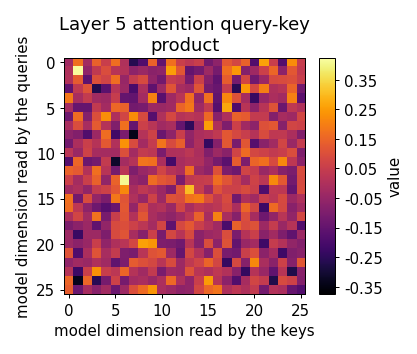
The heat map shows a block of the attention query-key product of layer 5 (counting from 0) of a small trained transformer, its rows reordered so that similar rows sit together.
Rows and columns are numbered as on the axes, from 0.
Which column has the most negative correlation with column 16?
24
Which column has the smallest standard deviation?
14
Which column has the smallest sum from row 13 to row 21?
21
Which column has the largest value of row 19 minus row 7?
13
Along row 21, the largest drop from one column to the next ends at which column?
1
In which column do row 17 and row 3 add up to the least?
18
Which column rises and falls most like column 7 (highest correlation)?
8
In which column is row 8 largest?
4
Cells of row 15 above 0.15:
4
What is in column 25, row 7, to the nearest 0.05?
0.05
